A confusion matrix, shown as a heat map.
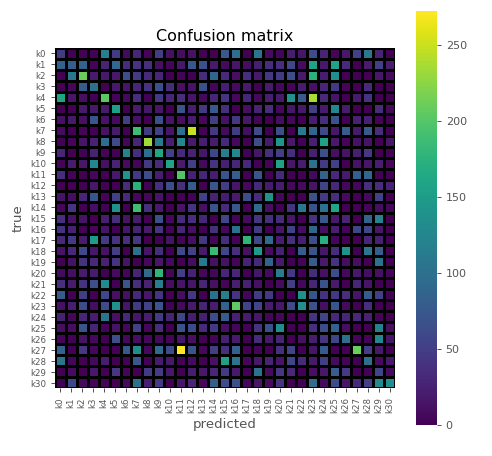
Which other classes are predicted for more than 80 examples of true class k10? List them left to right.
k3, k20, k23
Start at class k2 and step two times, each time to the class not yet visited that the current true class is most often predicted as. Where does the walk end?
k16
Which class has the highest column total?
k23
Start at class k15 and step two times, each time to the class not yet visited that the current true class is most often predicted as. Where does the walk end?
k18
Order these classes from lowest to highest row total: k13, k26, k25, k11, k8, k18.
k26, k13, k25, k11, k8, k18
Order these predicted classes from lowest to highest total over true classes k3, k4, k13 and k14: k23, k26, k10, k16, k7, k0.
k26, k10, k16, k0, k7, k23
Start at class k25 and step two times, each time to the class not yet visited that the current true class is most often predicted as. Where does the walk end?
k9
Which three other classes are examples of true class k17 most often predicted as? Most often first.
k24, k3, k19
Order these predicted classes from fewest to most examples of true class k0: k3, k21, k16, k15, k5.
k3, k21, k5, k15, k16
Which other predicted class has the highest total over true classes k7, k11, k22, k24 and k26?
k12
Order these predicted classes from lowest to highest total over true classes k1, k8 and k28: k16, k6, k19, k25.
k6, k19, k16, k25
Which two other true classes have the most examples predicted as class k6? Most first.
k11, k9
